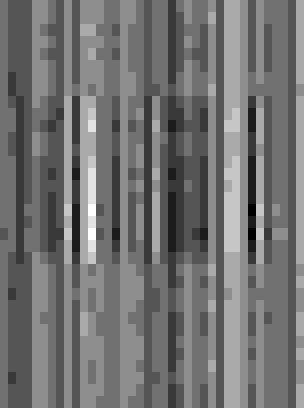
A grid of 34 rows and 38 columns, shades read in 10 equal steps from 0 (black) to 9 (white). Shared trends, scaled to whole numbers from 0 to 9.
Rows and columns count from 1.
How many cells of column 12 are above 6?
11
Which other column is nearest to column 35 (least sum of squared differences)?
36
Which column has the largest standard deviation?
12
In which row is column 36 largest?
20
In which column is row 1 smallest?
22
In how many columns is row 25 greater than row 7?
3
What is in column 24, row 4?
5
